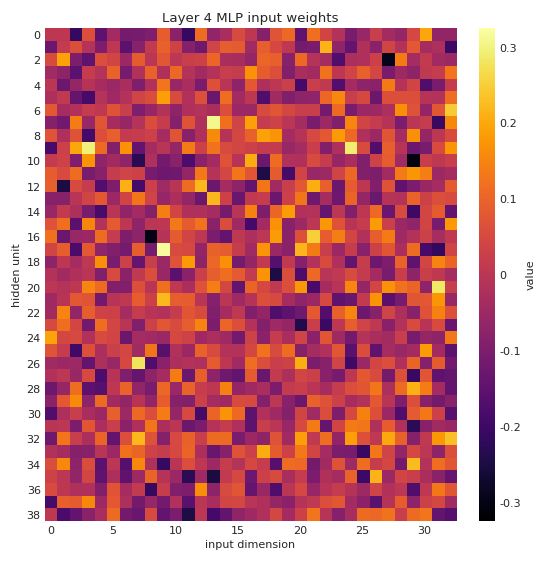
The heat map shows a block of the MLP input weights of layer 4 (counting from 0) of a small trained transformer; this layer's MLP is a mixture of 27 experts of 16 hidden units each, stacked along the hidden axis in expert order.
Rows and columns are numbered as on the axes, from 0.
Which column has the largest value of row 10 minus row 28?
3
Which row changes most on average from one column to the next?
12
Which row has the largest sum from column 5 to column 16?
7
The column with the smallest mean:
6
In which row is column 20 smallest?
23
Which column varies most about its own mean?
29
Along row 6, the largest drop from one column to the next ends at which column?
24
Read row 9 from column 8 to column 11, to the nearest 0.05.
-0.05 0 -0.05 0.15
